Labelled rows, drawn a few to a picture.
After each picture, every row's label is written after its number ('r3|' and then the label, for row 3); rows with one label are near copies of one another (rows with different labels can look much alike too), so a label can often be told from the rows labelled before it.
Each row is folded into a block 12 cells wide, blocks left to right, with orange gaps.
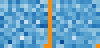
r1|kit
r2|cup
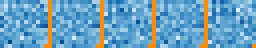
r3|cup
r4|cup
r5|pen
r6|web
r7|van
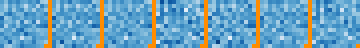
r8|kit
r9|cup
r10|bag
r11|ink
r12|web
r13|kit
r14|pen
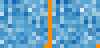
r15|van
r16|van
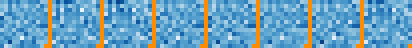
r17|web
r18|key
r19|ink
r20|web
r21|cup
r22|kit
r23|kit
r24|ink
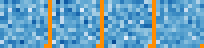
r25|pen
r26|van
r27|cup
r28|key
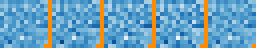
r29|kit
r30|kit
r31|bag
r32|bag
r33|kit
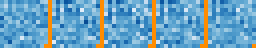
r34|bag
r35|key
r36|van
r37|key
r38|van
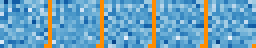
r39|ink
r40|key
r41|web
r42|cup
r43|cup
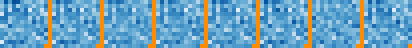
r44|ink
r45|pen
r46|key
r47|van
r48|key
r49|pen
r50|cup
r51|van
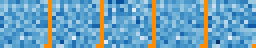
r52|bag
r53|web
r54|key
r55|bag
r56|cup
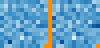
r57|cup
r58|cup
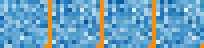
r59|cup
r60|pen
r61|ink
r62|van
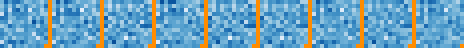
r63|pen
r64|van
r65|bag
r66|ink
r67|bag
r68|bag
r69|pen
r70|cup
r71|key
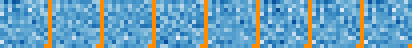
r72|ink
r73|cup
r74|kit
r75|bag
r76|pen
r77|pen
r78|key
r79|key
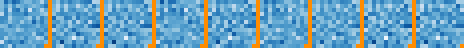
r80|key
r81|cup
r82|cup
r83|ink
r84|kit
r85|pen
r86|cup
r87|web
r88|cup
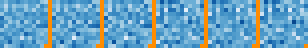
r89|bag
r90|kit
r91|cup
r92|key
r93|pen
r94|pen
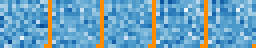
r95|web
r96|pen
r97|bag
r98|van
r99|van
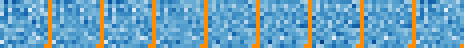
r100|van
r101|key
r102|key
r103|pen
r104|cup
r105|kit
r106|cup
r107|kit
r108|key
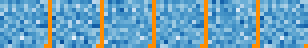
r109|kit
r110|cup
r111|pen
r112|web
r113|van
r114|web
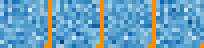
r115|van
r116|cup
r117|bag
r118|pen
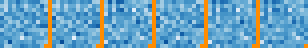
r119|cup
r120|bag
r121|ink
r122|bag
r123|key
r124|key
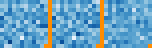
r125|web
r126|bag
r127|pen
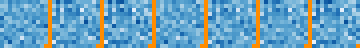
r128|web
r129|key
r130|ink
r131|cup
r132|pen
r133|ink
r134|ink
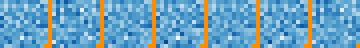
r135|bag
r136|van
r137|bag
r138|kit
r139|bag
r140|kit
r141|van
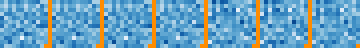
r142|bag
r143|bag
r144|web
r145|cup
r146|ink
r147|pen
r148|van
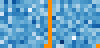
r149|van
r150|web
